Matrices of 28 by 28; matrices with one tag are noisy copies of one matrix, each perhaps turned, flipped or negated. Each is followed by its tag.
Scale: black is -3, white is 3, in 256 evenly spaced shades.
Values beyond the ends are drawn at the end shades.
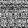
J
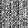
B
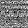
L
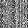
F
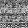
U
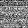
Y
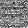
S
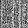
S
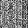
Y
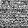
B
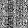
U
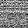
F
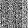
Y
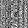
L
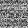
J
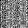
Y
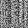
L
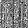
S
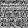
J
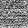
B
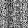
U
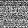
Y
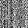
F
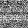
U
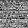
B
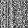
F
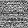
S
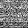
Y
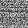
F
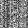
J
